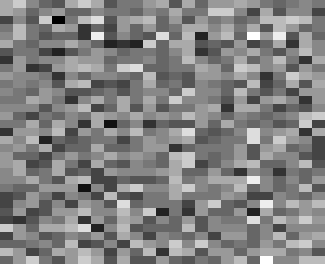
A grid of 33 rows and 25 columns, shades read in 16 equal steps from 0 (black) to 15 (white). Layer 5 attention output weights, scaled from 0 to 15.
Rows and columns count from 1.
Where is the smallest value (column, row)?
5, 3
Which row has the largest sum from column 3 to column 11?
9
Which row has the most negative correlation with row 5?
27
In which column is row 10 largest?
23
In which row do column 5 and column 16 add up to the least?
7
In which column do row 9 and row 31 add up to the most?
11
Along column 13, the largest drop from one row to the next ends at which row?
6
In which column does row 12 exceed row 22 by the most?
19
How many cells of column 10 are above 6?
22
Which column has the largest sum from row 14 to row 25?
15
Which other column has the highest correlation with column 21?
10
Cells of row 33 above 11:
3
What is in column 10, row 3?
9
